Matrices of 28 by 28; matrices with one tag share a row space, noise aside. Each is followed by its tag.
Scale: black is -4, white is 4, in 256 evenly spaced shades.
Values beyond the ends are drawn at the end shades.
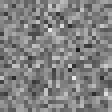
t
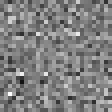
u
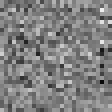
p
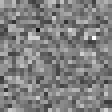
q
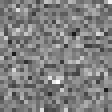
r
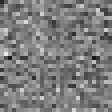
q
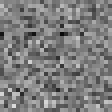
r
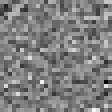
q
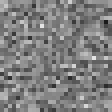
q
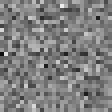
r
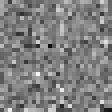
p
